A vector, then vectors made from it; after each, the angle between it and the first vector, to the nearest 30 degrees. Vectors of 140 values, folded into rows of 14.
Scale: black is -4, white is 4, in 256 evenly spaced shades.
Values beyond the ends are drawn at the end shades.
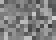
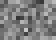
60 degrees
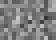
120 degrees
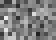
60 degrees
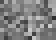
150 degrees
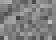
90 degrees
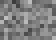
60 degrees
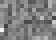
120 degrees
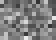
30 degrees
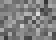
120 degrees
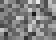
150 degrees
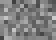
60 degrees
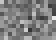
30 degrees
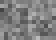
120 degrees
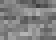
120 degrees
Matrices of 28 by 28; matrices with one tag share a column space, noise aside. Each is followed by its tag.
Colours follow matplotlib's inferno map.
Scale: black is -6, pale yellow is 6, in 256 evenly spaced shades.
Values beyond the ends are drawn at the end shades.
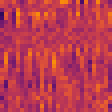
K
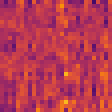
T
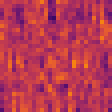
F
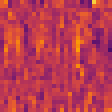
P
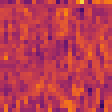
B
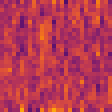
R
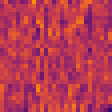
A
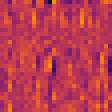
K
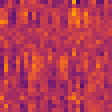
K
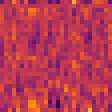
B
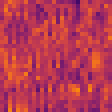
F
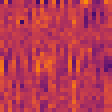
K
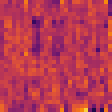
R
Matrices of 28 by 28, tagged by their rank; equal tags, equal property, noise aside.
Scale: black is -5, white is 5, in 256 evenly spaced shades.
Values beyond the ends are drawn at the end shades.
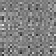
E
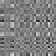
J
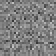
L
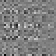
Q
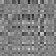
J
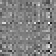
Q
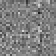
L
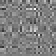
Q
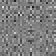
E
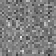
L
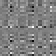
J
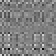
J
